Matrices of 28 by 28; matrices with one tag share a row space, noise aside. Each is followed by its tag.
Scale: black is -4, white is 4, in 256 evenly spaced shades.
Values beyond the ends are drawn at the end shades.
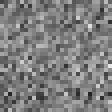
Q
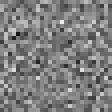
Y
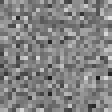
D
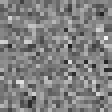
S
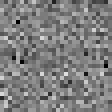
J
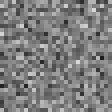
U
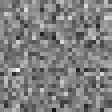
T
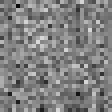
U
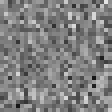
S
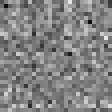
D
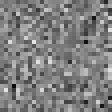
D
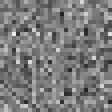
D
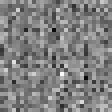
J
